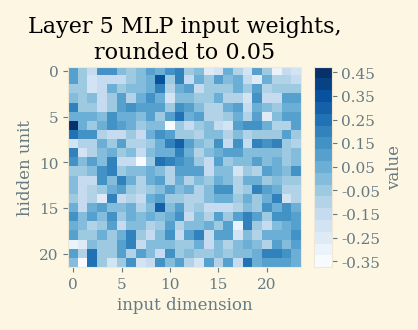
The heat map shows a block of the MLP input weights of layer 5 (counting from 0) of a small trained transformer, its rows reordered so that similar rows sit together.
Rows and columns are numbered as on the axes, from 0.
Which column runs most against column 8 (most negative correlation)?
18
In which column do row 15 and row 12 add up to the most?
9
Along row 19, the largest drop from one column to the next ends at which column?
7
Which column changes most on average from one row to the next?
0
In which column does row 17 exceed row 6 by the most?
10
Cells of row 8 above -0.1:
16
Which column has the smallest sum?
1
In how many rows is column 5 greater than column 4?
9
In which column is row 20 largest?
2
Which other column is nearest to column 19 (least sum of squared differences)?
5
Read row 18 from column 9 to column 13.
0 0.15 -0.15 0.1 0.2
